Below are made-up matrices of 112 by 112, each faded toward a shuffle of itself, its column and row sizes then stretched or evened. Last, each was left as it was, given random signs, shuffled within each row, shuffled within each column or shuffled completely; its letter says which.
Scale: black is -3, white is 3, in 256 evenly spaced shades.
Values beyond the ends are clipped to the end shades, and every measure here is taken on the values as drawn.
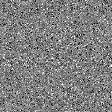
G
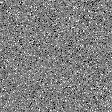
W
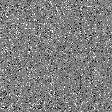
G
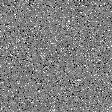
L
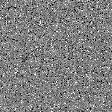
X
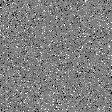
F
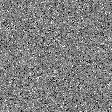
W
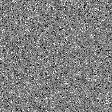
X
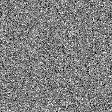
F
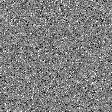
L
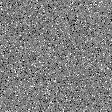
W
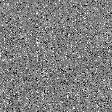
X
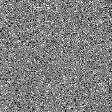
G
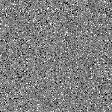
G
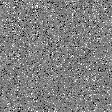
X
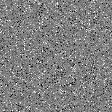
F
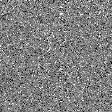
X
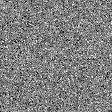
L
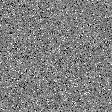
W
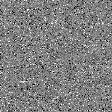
G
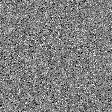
F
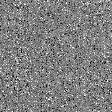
F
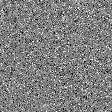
W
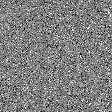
F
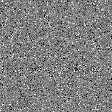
G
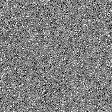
F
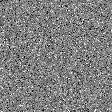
W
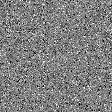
F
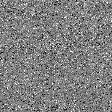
L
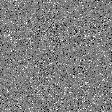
X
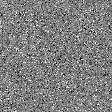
L
